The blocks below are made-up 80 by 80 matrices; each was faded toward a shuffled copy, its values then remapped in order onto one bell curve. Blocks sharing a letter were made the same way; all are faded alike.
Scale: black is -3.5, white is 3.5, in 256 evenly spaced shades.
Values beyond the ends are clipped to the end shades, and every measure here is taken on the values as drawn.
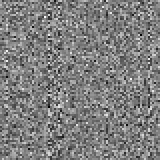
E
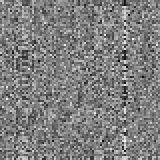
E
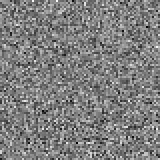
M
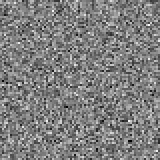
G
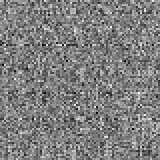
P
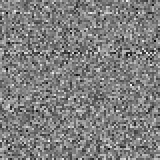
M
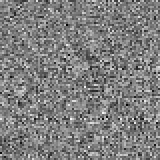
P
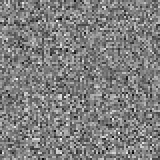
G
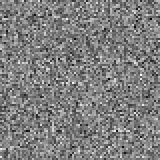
M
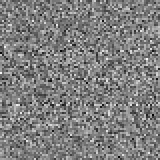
M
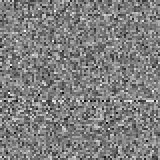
M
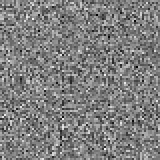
G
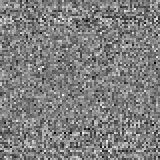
P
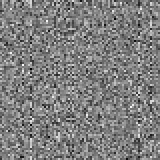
E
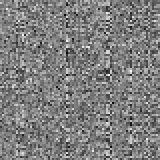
E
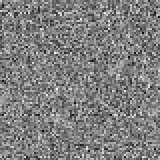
M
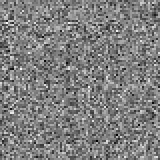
G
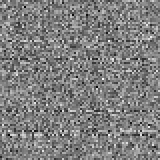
P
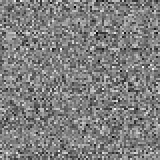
P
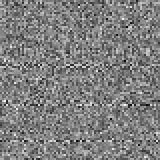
P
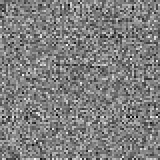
P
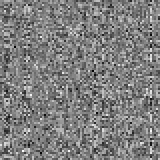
E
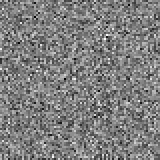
G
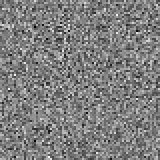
G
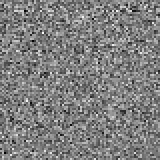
M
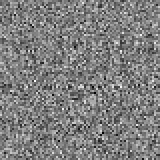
G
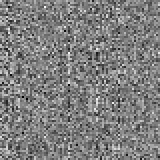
E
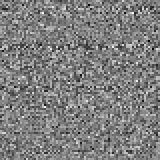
M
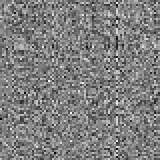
E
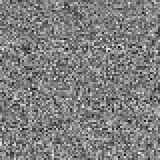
M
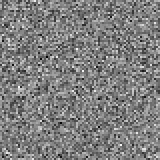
G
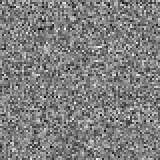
M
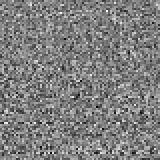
P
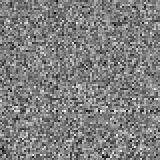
M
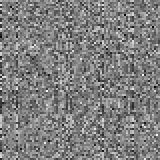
E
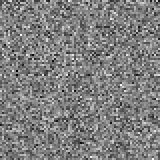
M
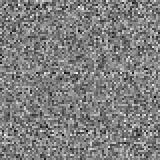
M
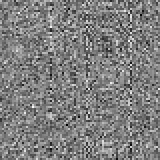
E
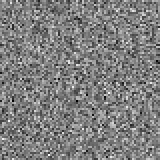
G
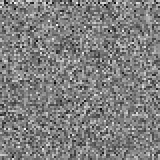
M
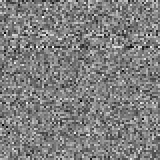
M
